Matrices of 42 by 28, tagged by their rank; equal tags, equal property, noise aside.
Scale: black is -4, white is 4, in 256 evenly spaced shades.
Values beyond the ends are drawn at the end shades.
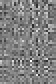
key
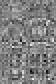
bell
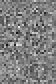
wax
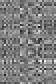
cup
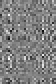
key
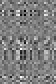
cup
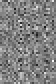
wax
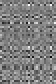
cup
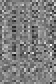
key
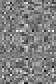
bell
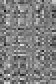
key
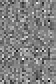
wax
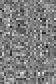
wax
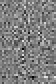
wax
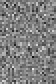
wax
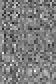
wax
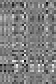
key
